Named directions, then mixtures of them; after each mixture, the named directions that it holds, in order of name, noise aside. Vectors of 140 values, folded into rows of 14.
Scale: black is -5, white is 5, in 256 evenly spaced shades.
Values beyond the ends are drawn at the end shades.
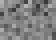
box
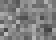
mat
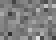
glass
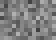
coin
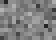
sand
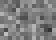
mat.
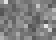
mat, sand.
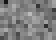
sand.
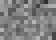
box, glass.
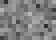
sand.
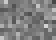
sand.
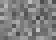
coin.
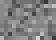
box, glass.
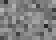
sand.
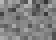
box.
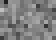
sand.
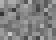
box, glass.
